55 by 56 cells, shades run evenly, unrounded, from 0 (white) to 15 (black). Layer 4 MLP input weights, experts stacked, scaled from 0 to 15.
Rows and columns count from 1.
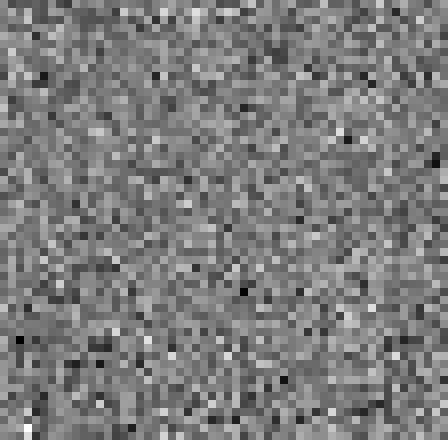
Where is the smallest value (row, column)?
54, 4
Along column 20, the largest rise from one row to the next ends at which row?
10
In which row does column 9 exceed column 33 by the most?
46
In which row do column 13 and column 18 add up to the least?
42
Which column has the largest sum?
5
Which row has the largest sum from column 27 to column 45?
38
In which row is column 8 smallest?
36
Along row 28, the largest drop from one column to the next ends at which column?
39
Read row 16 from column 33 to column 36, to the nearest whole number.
10 6 7 6
